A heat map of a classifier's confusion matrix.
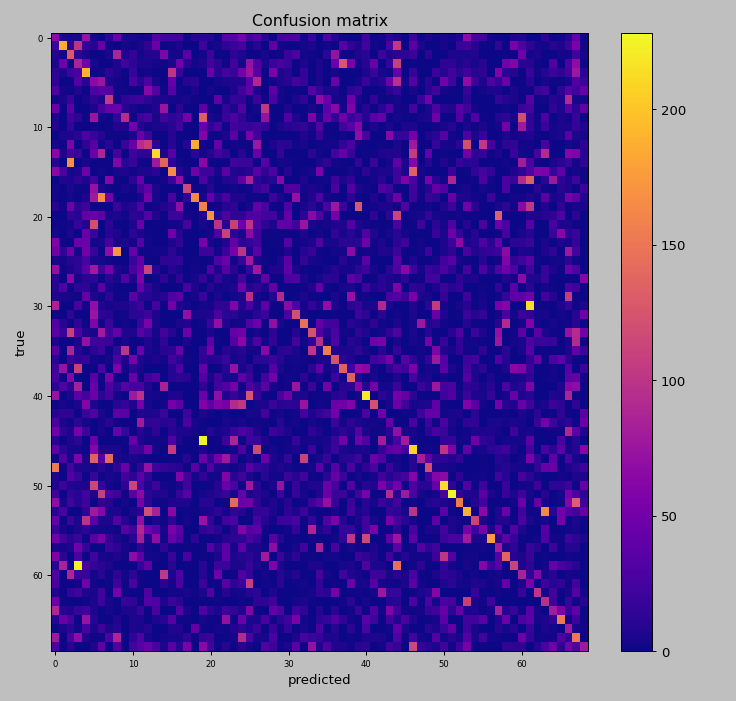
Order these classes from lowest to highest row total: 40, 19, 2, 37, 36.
2, 36, 19, 37, 40
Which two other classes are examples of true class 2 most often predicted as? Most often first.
8, 36
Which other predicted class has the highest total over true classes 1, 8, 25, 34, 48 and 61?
0
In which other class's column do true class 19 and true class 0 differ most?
39
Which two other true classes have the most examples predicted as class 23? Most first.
52, 21
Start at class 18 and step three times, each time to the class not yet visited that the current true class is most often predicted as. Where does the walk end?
53
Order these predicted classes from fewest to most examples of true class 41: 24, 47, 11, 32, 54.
47, 54, 11, 32, 24
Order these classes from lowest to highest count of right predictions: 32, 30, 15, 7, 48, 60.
30, 60, 7, 48, 32, 15
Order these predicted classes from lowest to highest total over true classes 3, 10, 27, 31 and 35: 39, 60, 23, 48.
48, 23, 39, 60
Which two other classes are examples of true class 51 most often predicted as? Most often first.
6, 43
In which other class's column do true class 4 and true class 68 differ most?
46
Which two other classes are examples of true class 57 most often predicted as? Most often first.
34, 28
